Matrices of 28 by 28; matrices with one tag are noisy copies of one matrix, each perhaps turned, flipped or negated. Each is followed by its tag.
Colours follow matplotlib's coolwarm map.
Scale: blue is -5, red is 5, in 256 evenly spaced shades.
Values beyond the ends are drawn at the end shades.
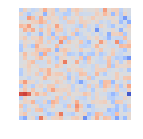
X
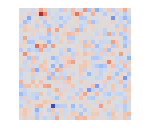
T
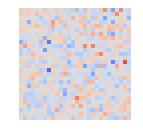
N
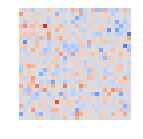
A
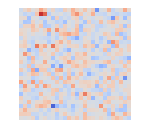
T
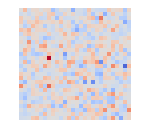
N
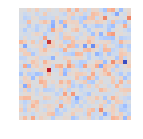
N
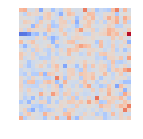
X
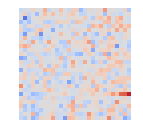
X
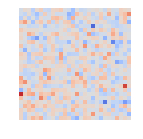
A
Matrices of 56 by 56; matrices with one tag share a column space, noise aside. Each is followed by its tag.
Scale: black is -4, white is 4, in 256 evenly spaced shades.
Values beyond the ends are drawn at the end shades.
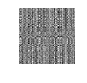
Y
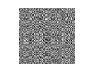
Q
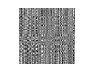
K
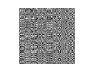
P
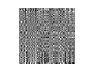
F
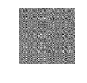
P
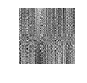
K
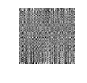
F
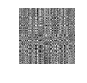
K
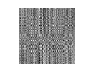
K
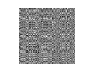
P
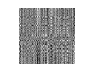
K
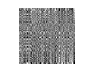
F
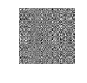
Q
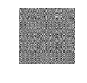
P
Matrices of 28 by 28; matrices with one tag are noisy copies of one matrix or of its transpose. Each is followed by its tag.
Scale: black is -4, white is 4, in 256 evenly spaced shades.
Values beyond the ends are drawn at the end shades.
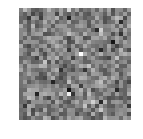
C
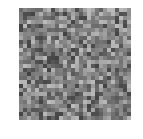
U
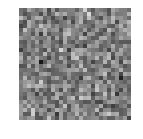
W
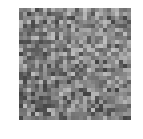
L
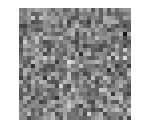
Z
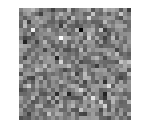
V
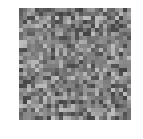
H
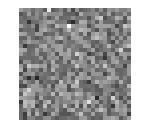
C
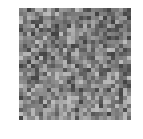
L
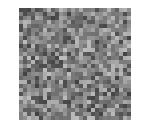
U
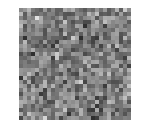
W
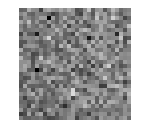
L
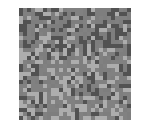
L
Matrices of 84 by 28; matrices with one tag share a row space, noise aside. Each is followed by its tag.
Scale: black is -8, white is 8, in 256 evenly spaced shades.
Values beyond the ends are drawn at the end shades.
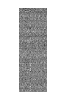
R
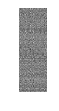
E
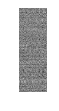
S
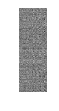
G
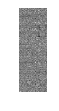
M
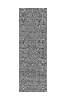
S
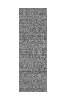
G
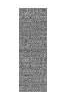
R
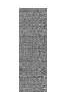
G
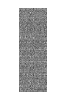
E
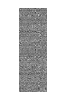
M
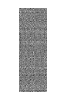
E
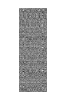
S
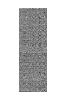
G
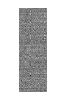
R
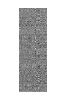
M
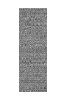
R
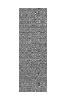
M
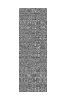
M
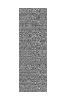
M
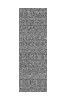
E
